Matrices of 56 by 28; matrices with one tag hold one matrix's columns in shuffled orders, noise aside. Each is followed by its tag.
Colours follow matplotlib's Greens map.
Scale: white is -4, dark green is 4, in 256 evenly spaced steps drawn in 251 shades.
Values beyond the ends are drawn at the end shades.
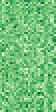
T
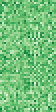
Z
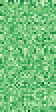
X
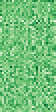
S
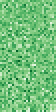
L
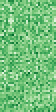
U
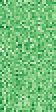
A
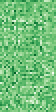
S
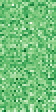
L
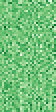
A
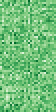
U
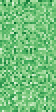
X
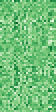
S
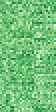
Z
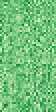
T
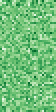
X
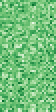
L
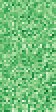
L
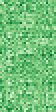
Z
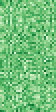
U
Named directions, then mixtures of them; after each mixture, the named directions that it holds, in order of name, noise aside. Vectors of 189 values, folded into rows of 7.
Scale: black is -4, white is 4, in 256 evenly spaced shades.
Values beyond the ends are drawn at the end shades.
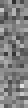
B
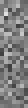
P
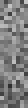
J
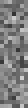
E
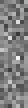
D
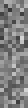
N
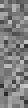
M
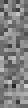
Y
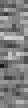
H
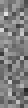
N, P.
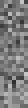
J, Y.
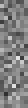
D, M, P.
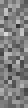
P.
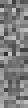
B, H.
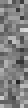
B, E, J.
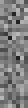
D.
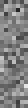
B, J, Y.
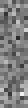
B, N.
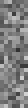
E.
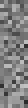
M.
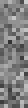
E, J, N.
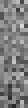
J, N.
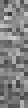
H, J.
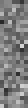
B, M.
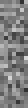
D, H, J.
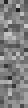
H, P, Y.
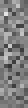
P.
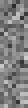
E, Y.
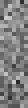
J.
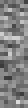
H, N.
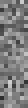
B, J, Y.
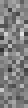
N, P.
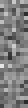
B, H.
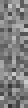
J, N.
